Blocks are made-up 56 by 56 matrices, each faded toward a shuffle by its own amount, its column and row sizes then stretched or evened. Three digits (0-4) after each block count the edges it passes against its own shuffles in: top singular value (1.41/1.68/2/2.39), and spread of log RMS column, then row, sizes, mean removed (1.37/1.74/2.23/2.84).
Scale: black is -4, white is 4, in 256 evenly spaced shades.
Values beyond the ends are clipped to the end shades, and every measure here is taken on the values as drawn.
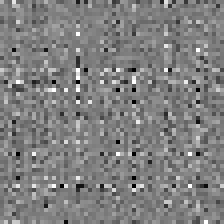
2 3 3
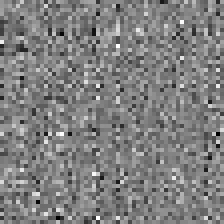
3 3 1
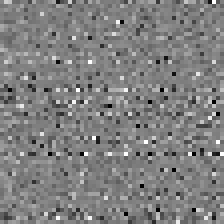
2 0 3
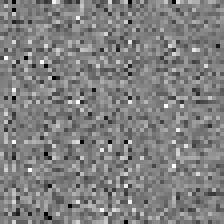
3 2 1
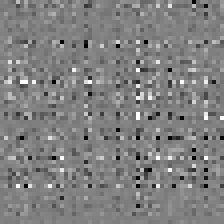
1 3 4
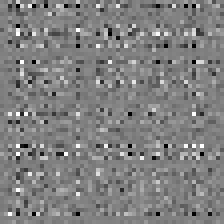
3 3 4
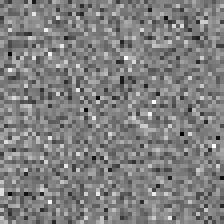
2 0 0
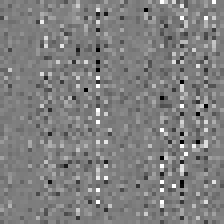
1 4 0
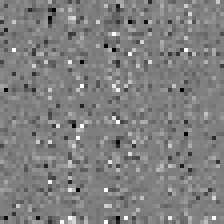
2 2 2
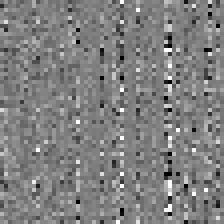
2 4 0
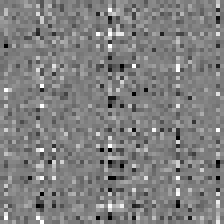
3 4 2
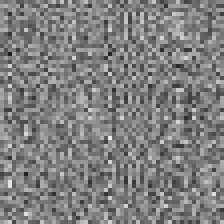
3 2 1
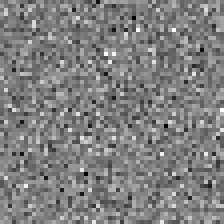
1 0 0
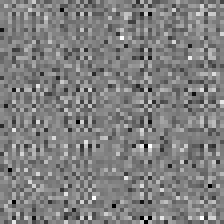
4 2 2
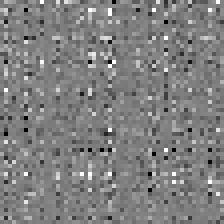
2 4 3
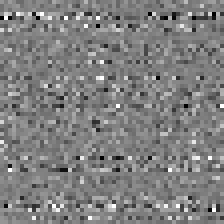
0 0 4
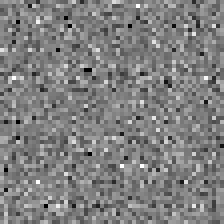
1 0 2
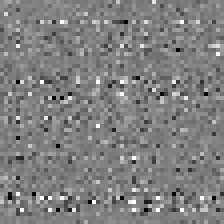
0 1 3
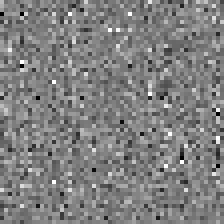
0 2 1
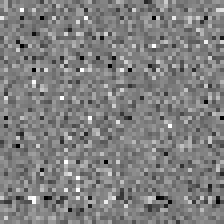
0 1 2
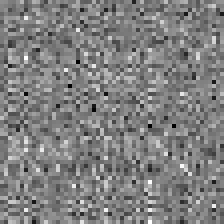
4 2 0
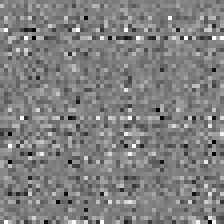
1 1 4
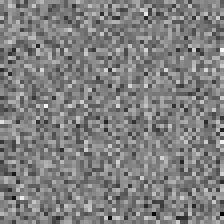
2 1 1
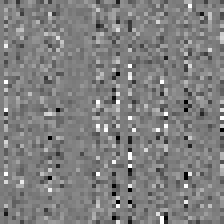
1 4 0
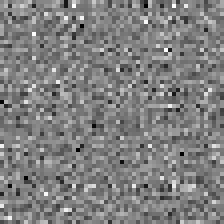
3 1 2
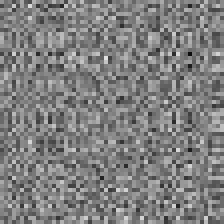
4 2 3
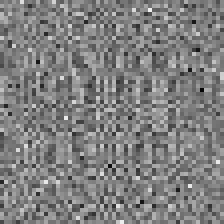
4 1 1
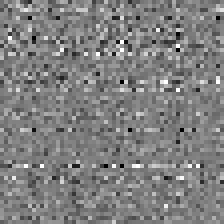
0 1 4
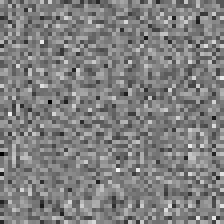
3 1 1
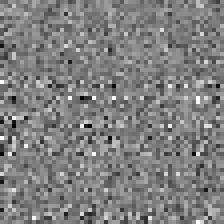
0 2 3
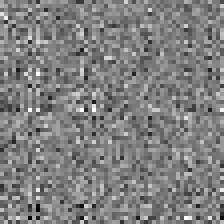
3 3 2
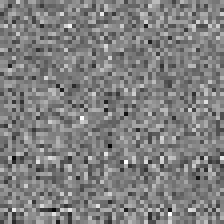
3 1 2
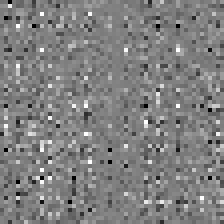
0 4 2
